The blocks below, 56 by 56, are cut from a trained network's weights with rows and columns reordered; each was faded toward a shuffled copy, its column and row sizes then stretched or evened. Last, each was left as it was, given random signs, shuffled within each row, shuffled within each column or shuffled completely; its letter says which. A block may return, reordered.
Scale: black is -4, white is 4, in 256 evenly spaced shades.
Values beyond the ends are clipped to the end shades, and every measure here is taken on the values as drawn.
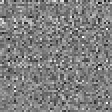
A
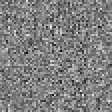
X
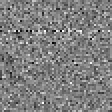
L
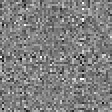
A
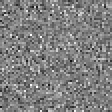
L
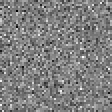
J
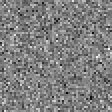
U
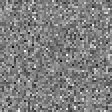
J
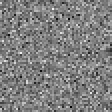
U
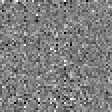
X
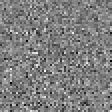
X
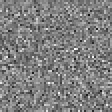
L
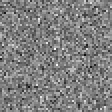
U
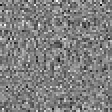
A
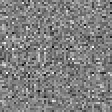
A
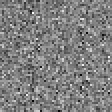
J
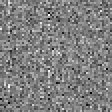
J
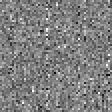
J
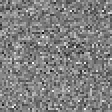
L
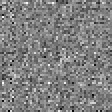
X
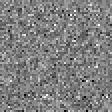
L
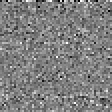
L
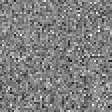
U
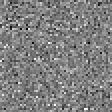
L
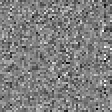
J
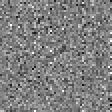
J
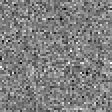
L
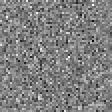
J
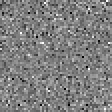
L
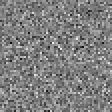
L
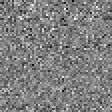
L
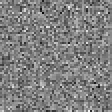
X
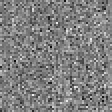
J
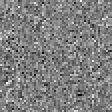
J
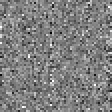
J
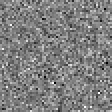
U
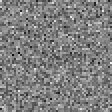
U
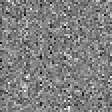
J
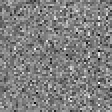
J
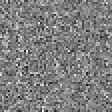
X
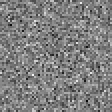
U
